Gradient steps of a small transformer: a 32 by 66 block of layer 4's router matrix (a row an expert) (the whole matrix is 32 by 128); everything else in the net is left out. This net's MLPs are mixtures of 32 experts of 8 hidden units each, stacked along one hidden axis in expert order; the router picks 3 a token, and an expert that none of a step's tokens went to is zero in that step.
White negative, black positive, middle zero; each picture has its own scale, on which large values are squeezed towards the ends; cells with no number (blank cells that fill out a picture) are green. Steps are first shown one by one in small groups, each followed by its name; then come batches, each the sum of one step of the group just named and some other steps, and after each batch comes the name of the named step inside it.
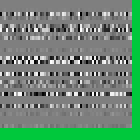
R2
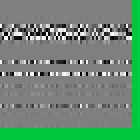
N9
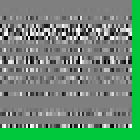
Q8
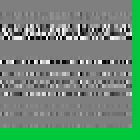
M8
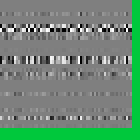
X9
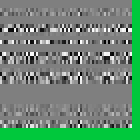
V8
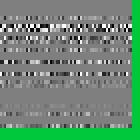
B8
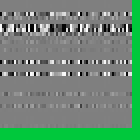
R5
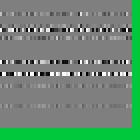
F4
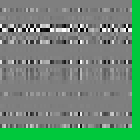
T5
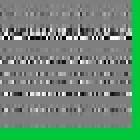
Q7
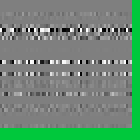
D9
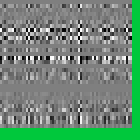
X9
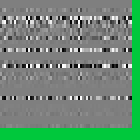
B8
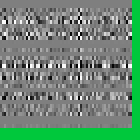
R2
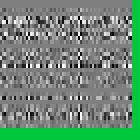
V8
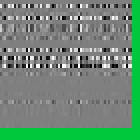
R5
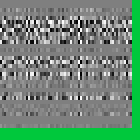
D9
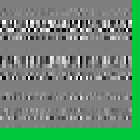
X9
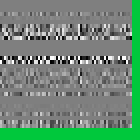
M8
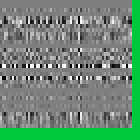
V8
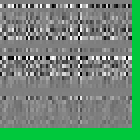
F4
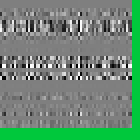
R5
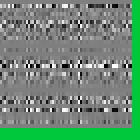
R5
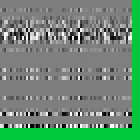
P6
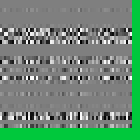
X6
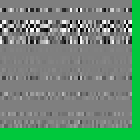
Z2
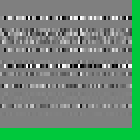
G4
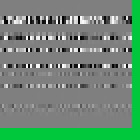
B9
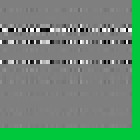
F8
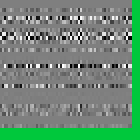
G4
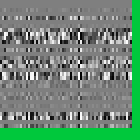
X6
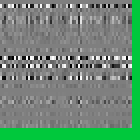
G4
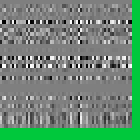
X6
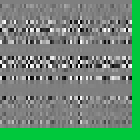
F8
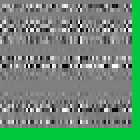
Z2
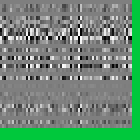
Z2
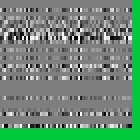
P6
